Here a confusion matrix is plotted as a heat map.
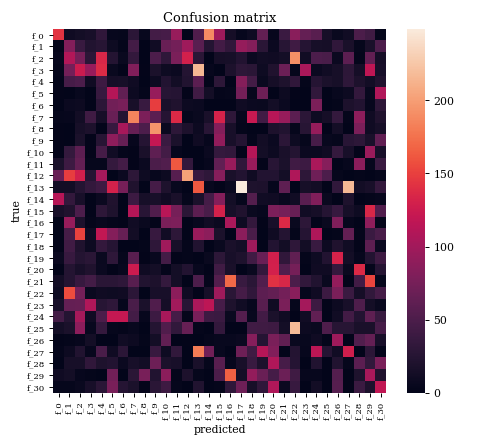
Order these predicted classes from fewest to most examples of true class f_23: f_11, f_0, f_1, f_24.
f_0, f_24, f_1, f_11
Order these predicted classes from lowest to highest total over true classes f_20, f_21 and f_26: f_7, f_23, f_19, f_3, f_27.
f_27, f_23, f_3, f_19, f_7
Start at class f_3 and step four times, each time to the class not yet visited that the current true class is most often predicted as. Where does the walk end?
f_22
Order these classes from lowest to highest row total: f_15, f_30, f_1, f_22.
f_30, f_1, f_22, f_15
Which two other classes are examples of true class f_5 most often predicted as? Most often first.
f_30, f_9
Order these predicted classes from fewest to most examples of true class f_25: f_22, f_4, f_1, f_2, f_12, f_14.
f_14, f_1, f_4, f_12, f_2, f_22
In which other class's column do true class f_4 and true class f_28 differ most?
f_20
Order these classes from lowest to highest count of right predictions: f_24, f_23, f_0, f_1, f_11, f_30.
f_24, f_1, f_23, f_30, f_0, f_11
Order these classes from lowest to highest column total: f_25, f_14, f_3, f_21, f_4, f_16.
f_25, f_3, f_14, f_16, f_4, f_21
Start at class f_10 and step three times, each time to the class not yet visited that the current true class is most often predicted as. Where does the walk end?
f_16
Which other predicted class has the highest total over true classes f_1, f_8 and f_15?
f_9
